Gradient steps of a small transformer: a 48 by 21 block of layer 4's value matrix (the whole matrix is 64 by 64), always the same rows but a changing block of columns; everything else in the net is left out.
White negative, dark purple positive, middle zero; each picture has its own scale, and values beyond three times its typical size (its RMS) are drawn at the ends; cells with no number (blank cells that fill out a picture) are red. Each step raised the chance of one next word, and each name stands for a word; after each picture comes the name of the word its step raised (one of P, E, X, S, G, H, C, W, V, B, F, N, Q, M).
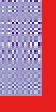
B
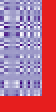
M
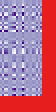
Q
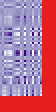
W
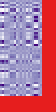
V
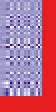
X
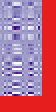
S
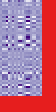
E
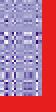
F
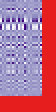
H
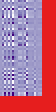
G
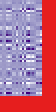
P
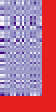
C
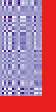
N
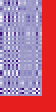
N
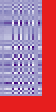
X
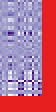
F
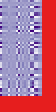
Q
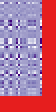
X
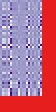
X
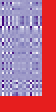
C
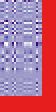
B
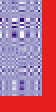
M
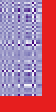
V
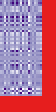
N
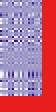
F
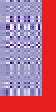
H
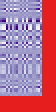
H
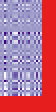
F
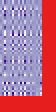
P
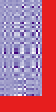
Q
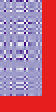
B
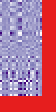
F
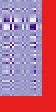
H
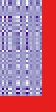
N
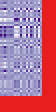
M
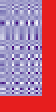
X
